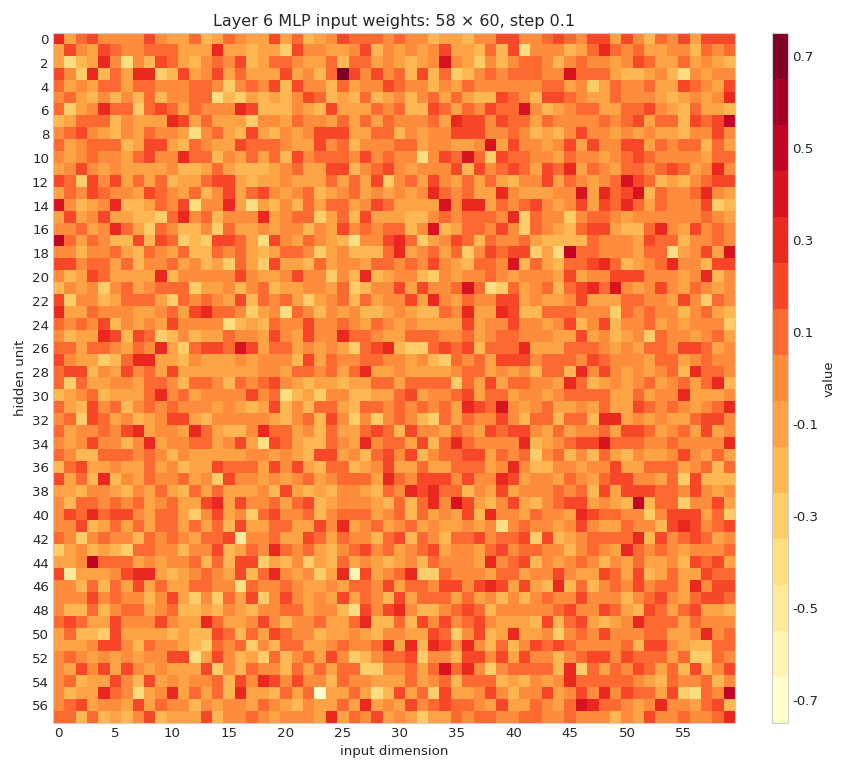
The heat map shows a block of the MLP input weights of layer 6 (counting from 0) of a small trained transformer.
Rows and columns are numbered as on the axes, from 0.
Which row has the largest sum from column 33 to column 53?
14
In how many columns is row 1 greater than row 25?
22
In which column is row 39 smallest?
55
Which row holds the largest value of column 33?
16
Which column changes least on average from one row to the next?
54
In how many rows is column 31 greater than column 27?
21
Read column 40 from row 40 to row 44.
0 0 0.1 0 0.1
